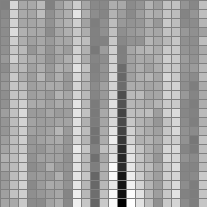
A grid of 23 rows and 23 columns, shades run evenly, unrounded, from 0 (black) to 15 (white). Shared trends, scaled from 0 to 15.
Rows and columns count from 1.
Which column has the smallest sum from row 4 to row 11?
14
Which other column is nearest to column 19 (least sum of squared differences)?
20
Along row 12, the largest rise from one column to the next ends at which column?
15
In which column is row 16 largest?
13
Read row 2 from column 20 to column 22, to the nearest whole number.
11 8 9
